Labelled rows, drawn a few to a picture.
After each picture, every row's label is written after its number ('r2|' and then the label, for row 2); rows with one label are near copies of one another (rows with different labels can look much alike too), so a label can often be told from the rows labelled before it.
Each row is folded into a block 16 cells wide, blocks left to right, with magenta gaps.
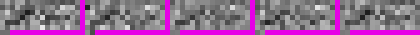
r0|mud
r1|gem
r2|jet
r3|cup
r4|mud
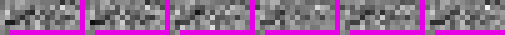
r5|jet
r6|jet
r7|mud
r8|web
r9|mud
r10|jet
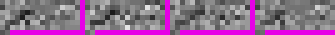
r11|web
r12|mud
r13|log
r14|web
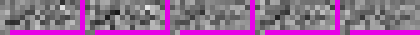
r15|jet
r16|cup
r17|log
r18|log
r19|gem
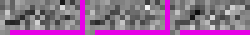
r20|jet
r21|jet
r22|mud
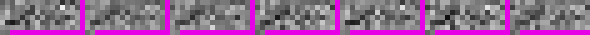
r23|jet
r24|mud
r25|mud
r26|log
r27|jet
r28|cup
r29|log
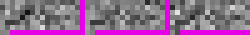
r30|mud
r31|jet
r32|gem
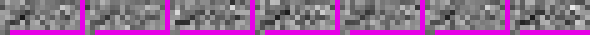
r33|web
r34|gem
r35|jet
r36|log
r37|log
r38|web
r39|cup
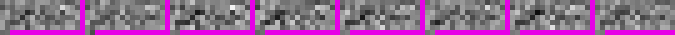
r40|cup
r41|gem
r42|cup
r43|web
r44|mud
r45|jet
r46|mud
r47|mud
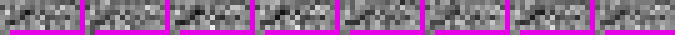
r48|mud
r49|gem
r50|mud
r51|mud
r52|jet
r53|log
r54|mud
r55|mud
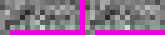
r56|mud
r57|mud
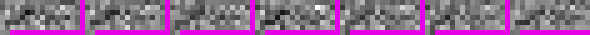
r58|mud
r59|mud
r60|log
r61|cup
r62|gem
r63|gem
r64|jet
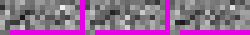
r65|cup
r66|mud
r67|jet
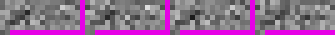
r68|web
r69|web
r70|web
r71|log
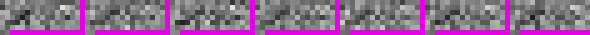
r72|web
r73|mud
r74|jet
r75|log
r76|gem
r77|cup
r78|cup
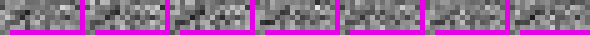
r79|web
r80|log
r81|log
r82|jet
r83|gem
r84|jet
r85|mud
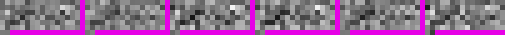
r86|cup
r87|log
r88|cup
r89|cup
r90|log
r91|gem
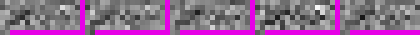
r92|web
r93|gem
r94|mud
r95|cup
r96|log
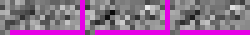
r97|log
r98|web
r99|web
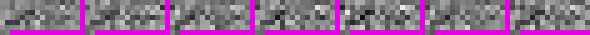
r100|jet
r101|log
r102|gem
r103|web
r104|cup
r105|gem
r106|cup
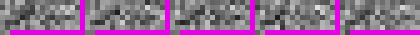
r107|log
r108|jet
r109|jet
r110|cup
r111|gem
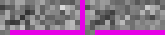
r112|cup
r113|web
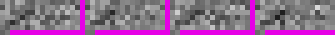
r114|log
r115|web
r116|mud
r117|web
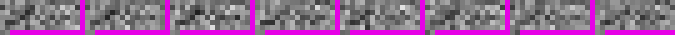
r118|log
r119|mud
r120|mud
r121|jet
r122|cup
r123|log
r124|gem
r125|jet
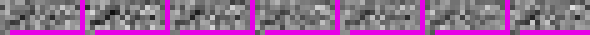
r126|log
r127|mud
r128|mud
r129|cup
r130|mud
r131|gem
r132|web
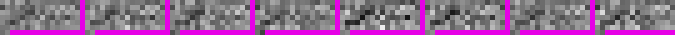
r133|log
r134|mud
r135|log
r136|gem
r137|mud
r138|mud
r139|log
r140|gem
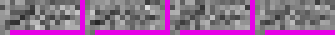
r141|log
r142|jet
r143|log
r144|jet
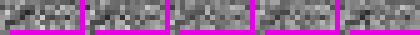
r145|mud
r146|gem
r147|gem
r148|log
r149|web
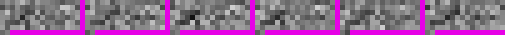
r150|cup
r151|log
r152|web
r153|web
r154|gem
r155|log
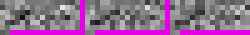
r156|web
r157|jet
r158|log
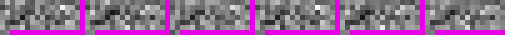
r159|cup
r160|mud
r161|cup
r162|cup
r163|mud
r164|mud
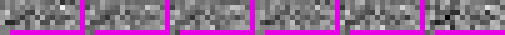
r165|jet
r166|gem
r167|gem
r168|jet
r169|gem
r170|cup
